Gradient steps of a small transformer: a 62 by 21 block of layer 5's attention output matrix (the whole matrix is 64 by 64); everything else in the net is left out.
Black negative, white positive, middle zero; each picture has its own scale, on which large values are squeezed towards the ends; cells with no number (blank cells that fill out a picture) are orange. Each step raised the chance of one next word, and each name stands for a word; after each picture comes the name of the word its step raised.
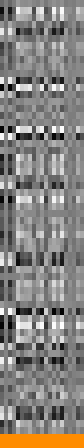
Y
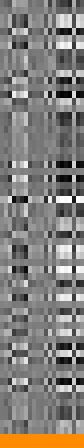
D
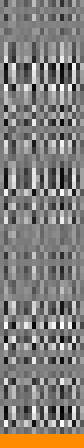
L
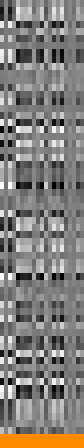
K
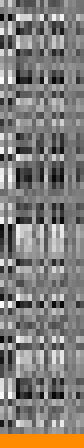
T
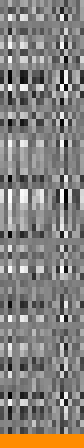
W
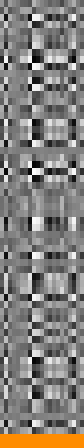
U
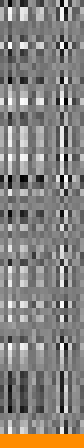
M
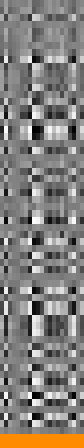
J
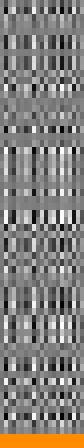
J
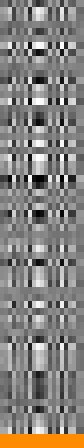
M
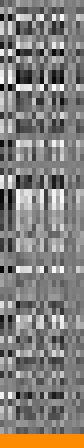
W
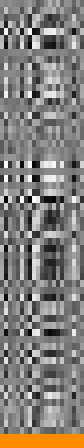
D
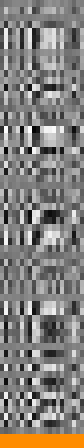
J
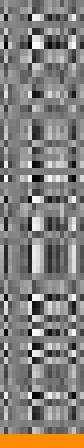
D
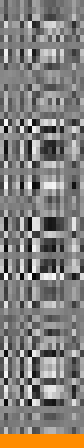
K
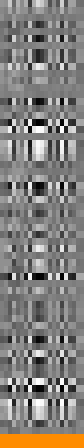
K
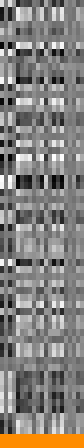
M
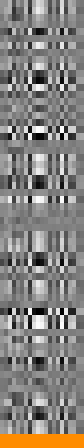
Y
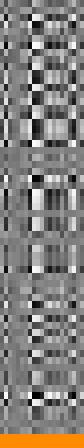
W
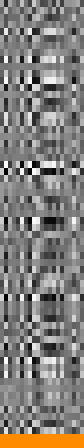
U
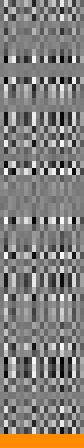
U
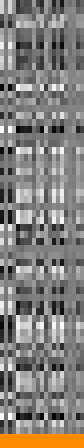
J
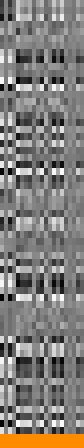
U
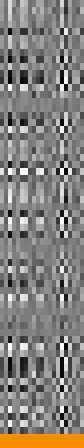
U
